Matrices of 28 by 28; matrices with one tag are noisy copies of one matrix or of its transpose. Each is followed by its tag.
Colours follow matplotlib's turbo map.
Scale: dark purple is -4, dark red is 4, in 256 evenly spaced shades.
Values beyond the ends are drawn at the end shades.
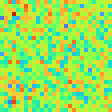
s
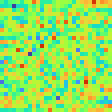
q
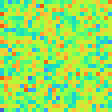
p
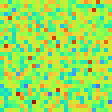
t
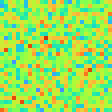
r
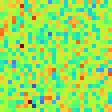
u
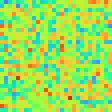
q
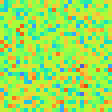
r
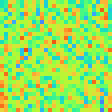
q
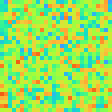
q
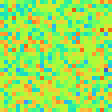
r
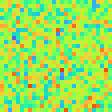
t
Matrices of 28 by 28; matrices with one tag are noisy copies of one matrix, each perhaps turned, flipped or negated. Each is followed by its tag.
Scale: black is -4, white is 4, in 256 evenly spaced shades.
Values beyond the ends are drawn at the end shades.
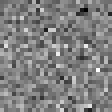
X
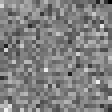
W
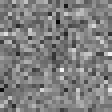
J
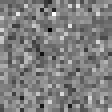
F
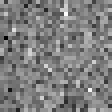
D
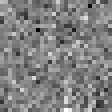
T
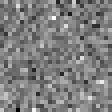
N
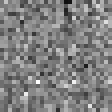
T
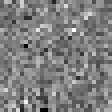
T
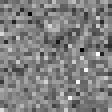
F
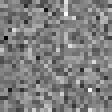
D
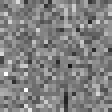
D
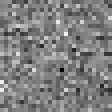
J
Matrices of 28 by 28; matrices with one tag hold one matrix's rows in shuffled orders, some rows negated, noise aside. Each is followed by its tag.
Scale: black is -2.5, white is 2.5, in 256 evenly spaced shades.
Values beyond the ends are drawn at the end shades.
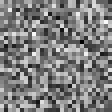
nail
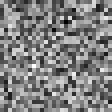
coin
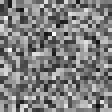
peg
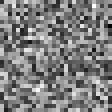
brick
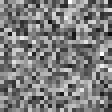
coin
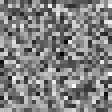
coin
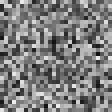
peg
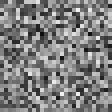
nail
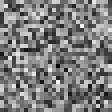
brick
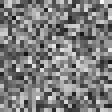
coin
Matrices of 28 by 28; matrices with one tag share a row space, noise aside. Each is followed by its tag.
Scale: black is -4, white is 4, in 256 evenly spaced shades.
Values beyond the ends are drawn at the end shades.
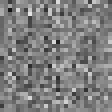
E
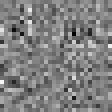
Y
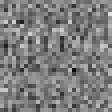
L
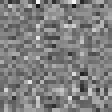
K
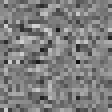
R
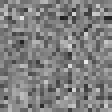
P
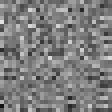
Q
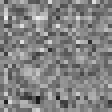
R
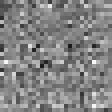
Q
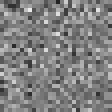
Y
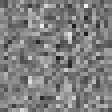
P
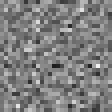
K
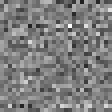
P
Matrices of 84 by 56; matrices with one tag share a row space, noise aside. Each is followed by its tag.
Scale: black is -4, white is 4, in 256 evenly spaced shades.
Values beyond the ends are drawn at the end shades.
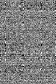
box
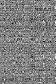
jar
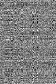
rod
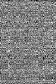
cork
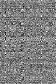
box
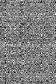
box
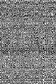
cork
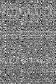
box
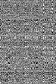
cork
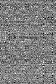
cork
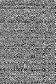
jar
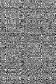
box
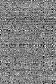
cork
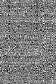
cork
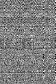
jar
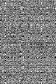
box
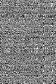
cork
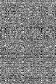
box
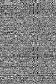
rod
